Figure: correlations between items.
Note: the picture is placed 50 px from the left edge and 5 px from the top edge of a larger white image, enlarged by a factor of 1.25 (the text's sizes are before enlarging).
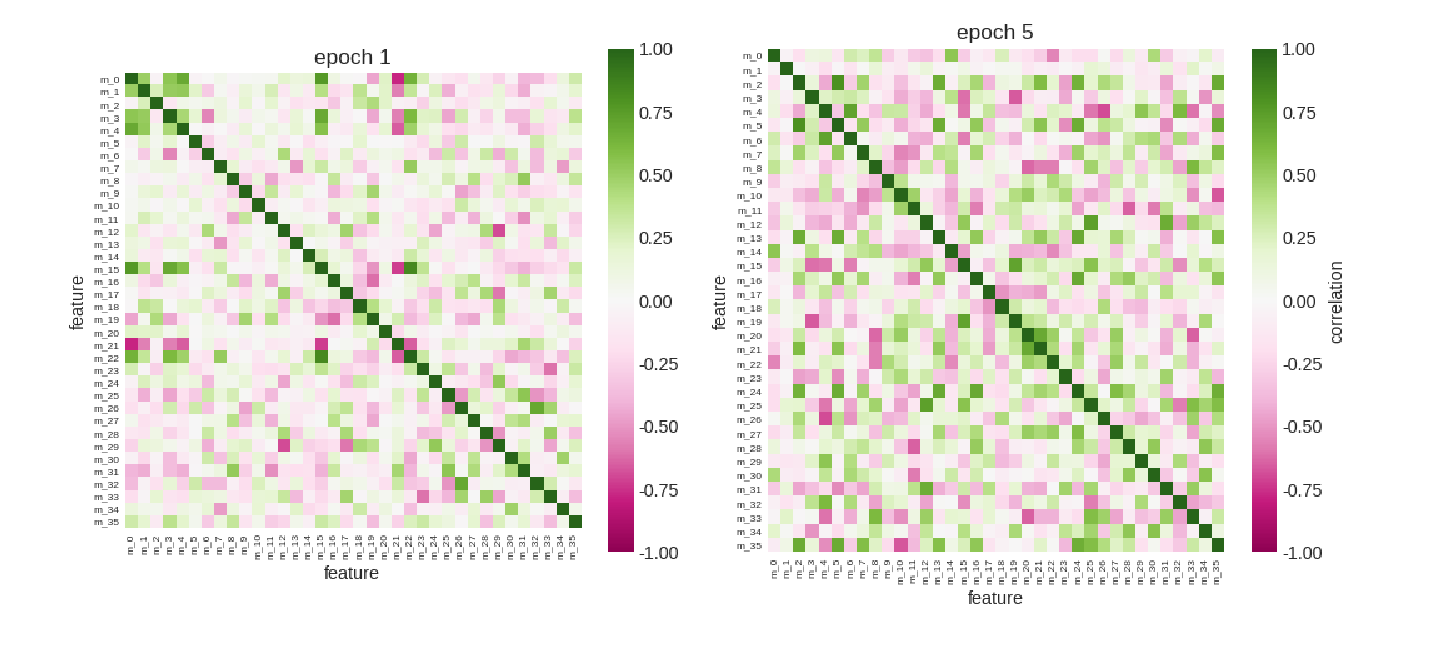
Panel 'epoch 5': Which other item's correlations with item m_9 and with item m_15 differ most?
m_4
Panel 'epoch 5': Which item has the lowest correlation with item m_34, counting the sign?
m_3
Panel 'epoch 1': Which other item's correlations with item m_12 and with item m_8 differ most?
m_29
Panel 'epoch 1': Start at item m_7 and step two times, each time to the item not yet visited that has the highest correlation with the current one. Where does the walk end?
m_15
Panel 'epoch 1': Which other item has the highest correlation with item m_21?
m_31
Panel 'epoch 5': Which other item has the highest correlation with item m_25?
m_12
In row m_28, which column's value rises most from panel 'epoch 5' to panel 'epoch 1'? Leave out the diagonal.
m_11
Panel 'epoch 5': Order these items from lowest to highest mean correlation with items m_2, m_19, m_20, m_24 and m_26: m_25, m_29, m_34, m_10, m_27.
m_29, m_10, m_34, m_25, m_27
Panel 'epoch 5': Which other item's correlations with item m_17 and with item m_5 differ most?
m_2
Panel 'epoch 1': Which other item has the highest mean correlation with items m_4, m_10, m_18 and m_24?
m_1
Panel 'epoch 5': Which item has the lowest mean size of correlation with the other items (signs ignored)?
m_1
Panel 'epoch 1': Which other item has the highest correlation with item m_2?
m_19
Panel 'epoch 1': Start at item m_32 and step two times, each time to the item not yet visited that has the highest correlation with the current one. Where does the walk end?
m_33
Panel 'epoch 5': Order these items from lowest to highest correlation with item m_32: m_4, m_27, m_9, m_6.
m_27, m_9, m_6, m_4
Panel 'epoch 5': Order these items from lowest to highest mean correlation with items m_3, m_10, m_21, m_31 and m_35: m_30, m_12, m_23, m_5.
m_30, m_23, m_12, m_5
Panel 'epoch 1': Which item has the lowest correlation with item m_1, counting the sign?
m_21
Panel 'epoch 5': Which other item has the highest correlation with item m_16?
m_24
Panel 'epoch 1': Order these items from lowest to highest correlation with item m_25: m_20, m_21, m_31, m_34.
m_20, m_34, m_21, m_31
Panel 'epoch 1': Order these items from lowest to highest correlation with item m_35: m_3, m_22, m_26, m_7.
m_26, m_7, m_22, m_3
